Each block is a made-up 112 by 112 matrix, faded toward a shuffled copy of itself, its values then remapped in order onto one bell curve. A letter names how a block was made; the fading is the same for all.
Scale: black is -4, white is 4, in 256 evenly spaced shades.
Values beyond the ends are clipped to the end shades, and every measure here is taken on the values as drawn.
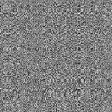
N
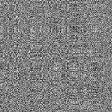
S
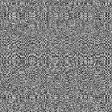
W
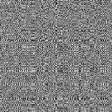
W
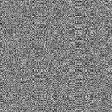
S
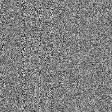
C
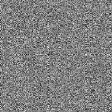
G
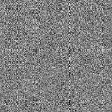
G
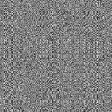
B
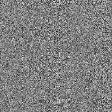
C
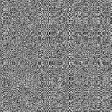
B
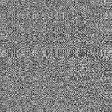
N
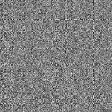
G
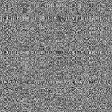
S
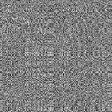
S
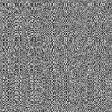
B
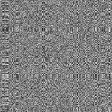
B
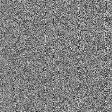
C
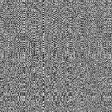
B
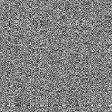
G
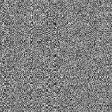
G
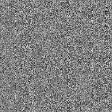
C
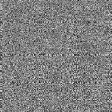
G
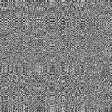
W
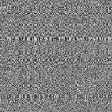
W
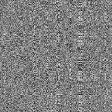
G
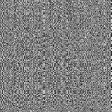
B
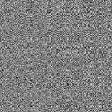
S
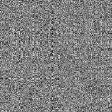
G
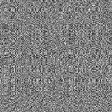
N
